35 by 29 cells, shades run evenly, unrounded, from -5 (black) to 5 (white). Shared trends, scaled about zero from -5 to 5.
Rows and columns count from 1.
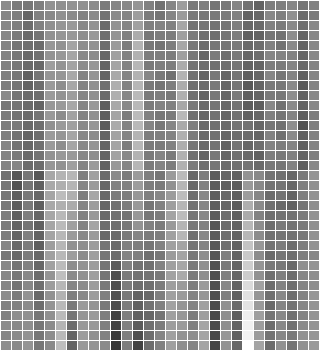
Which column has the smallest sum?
20
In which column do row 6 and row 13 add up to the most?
13
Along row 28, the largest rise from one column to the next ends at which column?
23
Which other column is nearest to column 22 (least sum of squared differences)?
4
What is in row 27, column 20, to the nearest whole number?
-2
